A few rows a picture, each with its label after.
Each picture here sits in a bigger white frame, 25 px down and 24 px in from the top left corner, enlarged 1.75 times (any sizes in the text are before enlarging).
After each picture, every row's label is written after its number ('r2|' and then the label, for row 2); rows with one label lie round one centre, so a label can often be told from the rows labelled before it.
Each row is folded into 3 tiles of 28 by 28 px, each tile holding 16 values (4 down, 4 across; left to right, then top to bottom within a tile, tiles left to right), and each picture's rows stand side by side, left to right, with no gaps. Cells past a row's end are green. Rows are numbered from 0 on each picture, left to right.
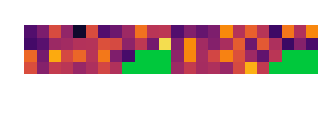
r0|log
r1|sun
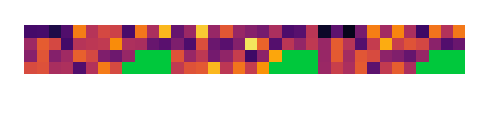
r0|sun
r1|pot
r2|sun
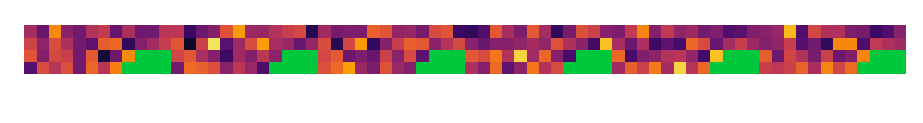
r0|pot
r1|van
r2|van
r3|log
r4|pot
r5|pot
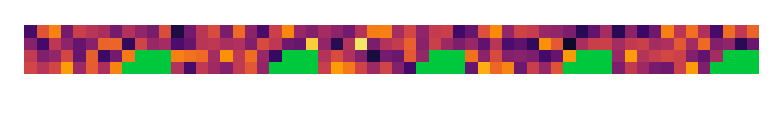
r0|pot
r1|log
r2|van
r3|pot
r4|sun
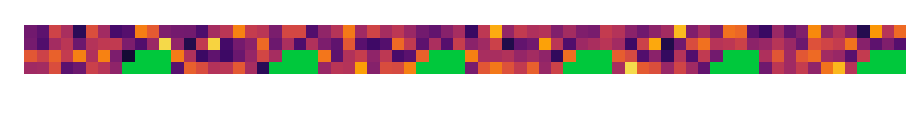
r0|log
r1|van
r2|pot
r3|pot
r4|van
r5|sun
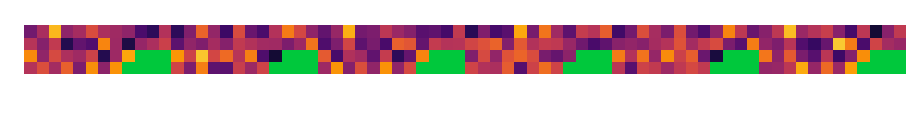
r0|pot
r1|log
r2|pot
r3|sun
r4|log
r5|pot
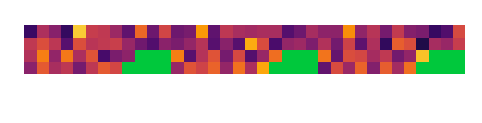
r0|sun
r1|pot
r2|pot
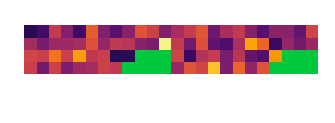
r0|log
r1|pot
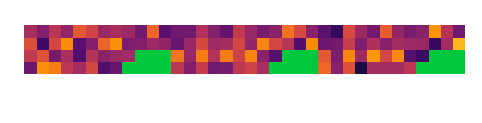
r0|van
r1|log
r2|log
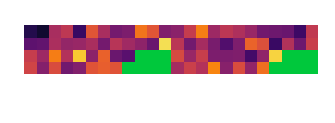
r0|log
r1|pot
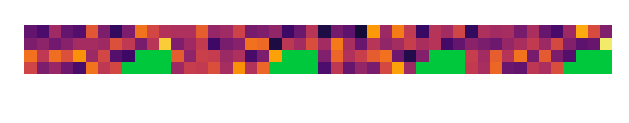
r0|log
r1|pot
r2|sun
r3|log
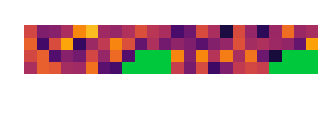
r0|van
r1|log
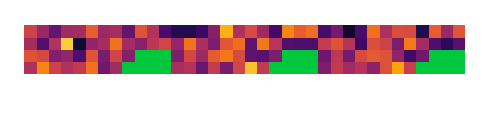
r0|van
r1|sun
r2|sun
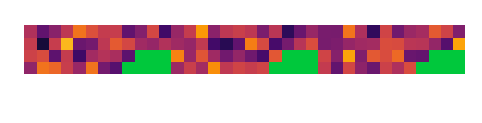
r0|van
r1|pot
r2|log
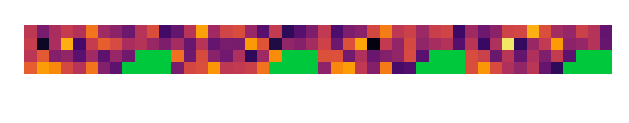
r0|van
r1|pot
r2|van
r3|van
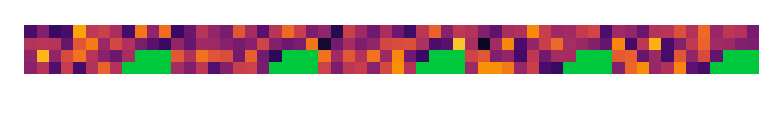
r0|sun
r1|log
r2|log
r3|van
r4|van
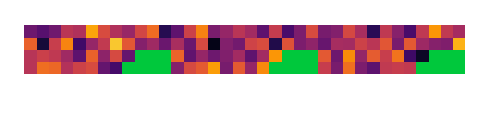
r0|van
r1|pot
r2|log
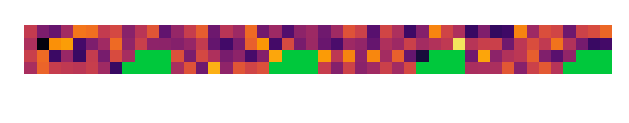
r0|van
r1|pot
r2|log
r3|sun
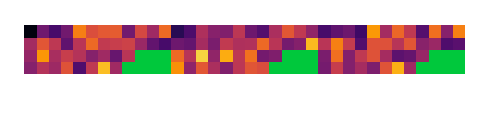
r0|sun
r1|log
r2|sun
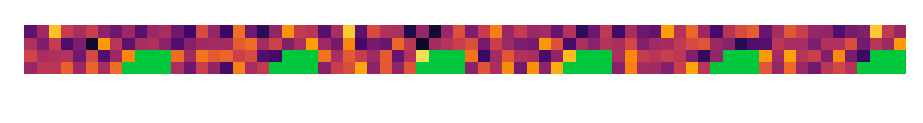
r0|pot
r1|log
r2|pot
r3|pot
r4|sun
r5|log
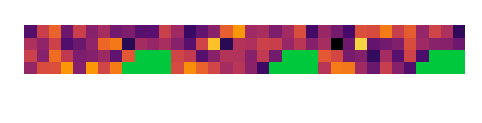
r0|pot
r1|van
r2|van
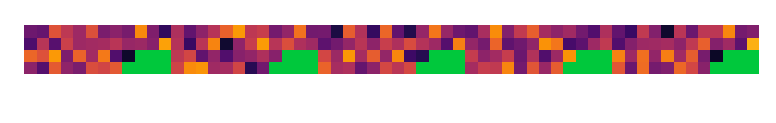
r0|log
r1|van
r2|log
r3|pot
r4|log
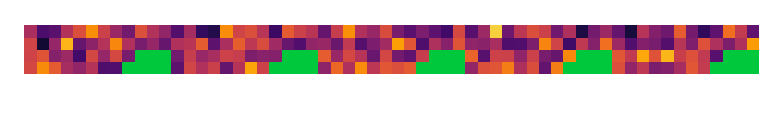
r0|van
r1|sun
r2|pot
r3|pot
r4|log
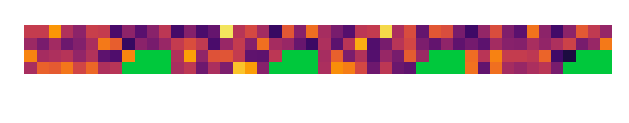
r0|pot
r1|sun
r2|van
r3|log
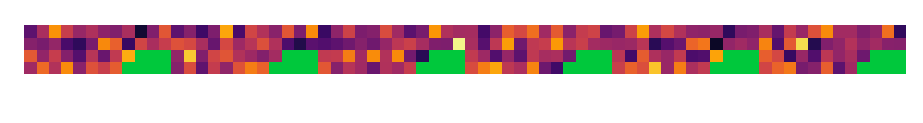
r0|pot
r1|sun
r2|log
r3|van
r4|pot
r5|van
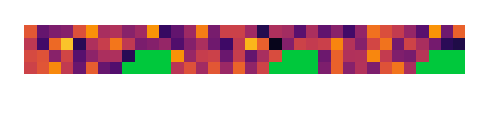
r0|van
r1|pot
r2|sun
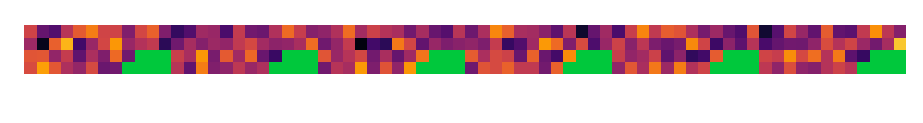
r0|van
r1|log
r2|pot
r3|pot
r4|pot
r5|log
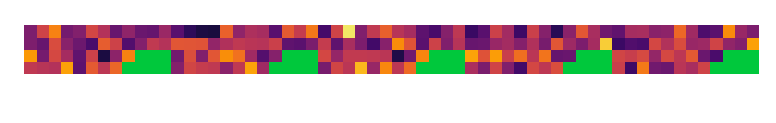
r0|pot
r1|sun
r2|pot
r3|log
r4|log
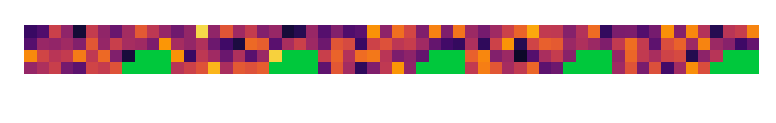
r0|log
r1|pot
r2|sun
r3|van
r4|sun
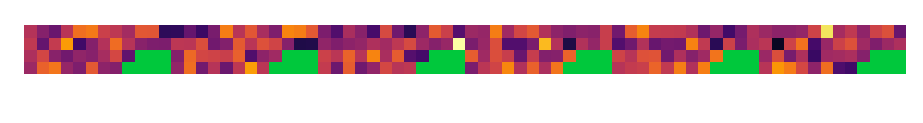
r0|van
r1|sun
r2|log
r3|pot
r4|pot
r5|van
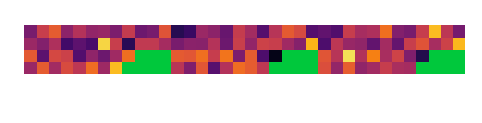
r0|pot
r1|log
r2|log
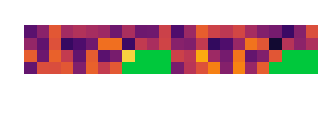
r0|pot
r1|pot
